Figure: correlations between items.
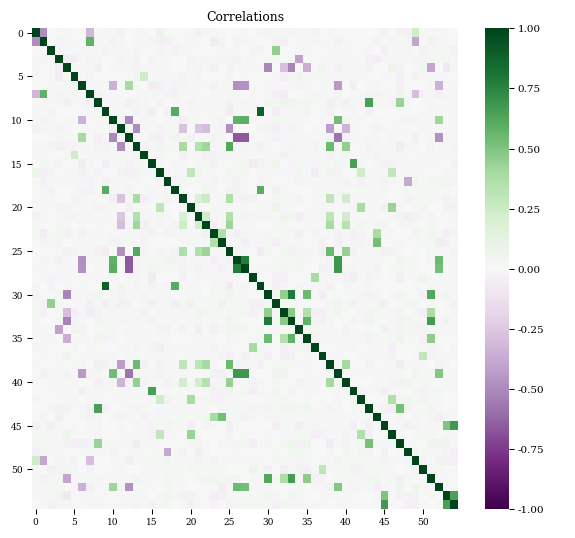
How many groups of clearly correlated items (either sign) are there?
16
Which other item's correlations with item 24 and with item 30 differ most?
33
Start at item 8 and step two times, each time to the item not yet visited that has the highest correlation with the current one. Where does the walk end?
47
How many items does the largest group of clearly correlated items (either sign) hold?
8
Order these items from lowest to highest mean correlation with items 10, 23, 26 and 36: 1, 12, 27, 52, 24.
12, 1, 24, 52, 27
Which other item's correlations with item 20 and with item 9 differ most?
29
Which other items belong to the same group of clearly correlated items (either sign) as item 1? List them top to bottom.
0, 7, 49
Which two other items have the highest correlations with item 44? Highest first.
24, 23
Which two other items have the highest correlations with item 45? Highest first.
54, 53
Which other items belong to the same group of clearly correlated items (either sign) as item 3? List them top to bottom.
34
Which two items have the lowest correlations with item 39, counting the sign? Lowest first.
12, 6
